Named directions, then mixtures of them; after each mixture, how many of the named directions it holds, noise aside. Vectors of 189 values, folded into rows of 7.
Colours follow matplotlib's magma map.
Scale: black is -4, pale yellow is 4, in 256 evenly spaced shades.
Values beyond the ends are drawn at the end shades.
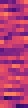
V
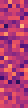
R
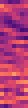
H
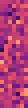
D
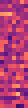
two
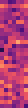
three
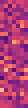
three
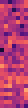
four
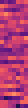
one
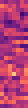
two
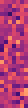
one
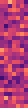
two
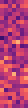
four
